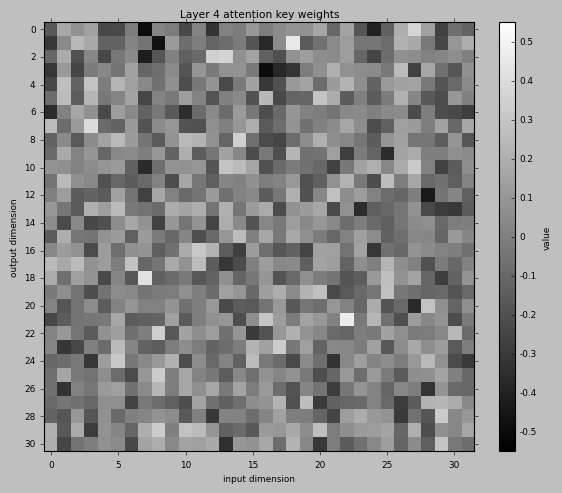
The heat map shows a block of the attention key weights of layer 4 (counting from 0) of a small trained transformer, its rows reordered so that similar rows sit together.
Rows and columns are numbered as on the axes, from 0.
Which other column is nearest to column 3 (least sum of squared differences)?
26
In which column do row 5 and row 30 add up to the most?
16
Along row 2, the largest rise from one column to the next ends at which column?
12
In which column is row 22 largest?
8
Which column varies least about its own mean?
9
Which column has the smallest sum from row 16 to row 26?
30
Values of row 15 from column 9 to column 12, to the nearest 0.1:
-0.1 0 -0.2 -0.1
